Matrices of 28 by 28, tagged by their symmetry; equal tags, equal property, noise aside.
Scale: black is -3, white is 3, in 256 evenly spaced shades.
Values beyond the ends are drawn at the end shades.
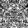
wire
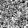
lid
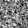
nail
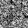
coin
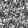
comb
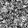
comb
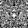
wire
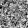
nail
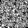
coin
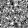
comb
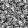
comb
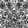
wire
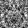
wire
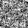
comb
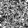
nail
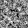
coin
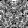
wire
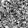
nail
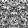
wire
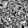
coin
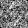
comb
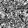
comb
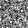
lid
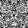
wire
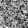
nail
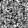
nail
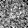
coin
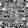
comb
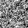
nail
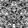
wire
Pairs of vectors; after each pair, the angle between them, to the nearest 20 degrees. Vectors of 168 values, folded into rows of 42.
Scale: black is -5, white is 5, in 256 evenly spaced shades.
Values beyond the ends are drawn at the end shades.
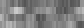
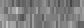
40 degrees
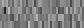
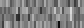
80 degrees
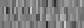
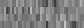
20 degrees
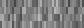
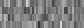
80 degrees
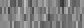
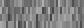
100 degrees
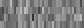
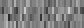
60 degrees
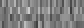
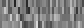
140 degrees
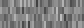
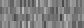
160 degrees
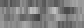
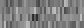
60 degrees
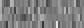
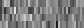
140 degrees
